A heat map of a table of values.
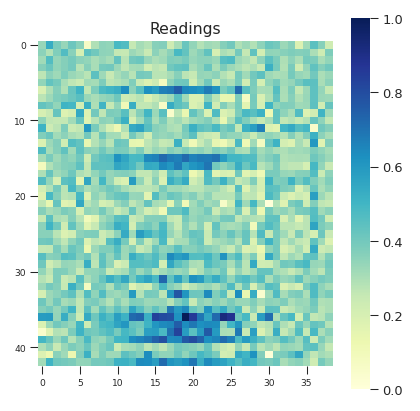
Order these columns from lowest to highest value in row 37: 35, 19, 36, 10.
35, 36, 10, 19
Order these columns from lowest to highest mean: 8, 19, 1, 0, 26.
0, 1, 8, 26, 19
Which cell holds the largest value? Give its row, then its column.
36, 19
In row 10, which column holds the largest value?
11
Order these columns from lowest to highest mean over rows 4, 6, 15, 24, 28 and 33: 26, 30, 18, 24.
30, 24, 26, 18
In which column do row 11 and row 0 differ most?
6
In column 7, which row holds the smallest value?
23
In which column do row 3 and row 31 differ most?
16
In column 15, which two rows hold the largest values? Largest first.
36, 39
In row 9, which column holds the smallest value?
17
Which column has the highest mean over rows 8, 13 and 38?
18
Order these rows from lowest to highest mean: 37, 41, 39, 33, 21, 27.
21, 27, 41, 33, 37, 39
